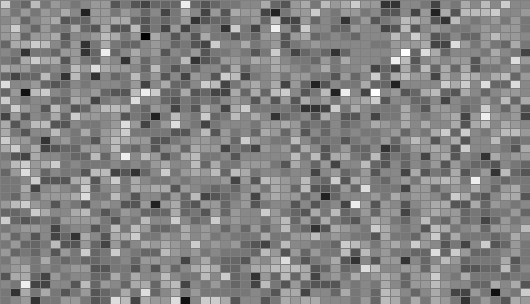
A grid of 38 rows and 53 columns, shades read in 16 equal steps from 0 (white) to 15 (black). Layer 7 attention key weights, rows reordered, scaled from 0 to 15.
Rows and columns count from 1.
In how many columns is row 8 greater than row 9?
24
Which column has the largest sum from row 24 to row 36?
41
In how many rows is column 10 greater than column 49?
22
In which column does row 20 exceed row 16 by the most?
49
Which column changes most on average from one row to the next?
3
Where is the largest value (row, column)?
5, 15
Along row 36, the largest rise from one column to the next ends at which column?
4
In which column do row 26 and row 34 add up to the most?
16
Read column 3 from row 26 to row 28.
3 8 10
